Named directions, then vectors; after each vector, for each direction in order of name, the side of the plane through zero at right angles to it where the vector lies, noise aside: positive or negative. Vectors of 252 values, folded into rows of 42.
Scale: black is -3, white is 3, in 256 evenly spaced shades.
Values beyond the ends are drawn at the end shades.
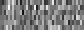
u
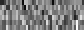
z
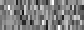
positive, negative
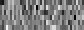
positive, positive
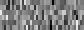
negative, positive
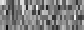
negative, negative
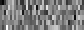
positive, positive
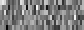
negative, negative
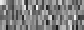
negative, negative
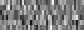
positive, negative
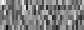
negative, negative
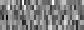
positive, negative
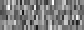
positive, negative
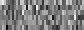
negative, negative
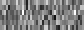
negative, negative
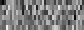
positive, positive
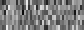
positive, positive
